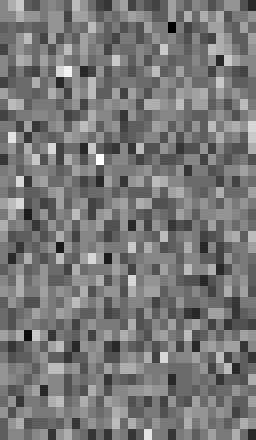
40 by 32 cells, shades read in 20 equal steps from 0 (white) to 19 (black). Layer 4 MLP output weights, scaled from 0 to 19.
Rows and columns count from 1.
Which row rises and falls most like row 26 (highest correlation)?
27
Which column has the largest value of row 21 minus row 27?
17
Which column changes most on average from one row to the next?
8
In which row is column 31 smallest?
10
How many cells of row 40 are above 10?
13
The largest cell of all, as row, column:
3, 22
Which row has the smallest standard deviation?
16
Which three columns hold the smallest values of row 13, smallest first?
2, 32, 28
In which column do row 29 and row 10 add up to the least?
19
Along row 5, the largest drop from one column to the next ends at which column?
21
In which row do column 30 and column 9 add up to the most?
11
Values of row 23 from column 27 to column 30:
9 14 12 10
